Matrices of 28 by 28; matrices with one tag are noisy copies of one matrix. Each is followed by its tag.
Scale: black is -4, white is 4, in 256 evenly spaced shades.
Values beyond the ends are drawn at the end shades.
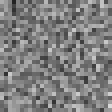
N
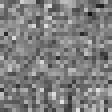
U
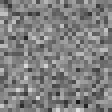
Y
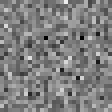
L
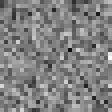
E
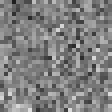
N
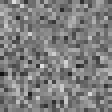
L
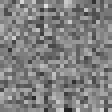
U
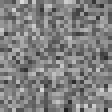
U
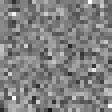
N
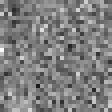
N
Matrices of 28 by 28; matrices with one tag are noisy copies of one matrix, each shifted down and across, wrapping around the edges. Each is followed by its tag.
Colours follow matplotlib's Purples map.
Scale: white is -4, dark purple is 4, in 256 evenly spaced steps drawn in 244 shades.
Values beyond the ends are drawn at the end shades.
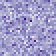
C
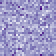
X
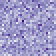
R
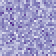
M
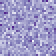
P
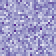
C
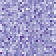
X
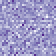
C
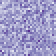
X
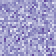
C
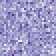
P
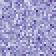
R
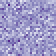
C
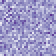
C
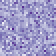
M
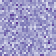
X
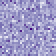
P
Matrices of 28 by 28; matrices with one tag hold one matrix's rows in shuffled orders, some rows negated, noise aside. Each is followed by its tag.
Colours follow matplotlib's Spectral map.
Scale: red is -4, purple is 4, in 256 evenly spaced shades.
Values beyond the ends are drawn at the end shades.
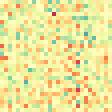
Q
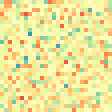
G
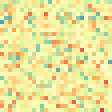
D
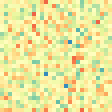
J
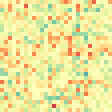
Q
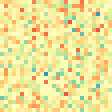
J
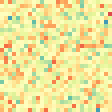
D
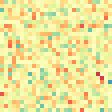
D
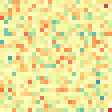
D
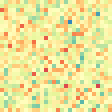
J
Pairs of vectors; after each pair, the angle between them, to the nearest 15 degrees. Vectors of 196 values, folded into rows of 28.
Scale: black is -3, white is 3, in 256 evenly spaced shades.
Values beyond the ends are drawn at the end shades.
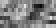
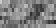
30 degrees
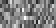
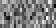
120 degrees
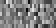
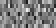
135 degrees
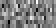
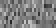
90 degrees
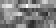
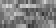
30 degrees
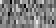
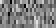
15 degrees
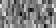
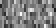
165 degrees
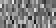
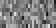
75 degrees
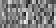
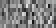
150 degrees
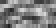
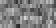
135 degrees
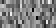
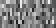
30 degrees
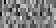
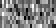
75 degrees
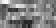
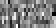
75 degrees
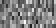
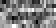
60 degrees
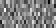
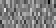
15 degrees
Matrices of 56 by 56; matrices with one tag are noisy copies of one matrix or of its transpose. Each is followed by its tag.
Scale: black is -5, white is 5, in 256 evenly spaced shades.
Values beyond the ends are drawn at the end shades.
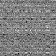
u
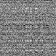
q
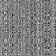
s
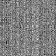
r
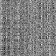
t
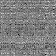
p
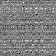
q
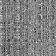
t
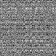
q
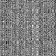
r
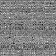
p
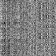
t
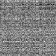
t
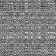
r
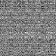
r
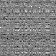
u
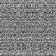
s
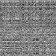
t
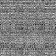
p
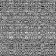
r
